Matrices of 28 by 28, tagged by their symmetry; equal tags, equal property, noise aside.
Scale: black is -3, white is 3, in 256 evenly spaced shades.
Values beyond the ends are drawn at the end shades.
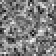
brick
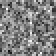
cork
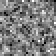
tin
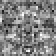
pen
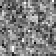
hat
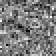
hat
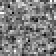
hat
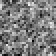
tin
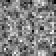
cork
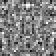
pen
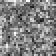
hat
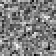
brick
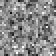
cork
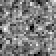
cork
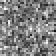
cork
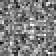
cork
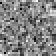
hat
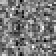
cork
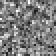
hat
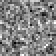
brick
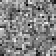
brick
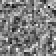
tin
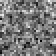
pen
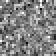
brick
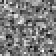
brick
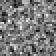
brick
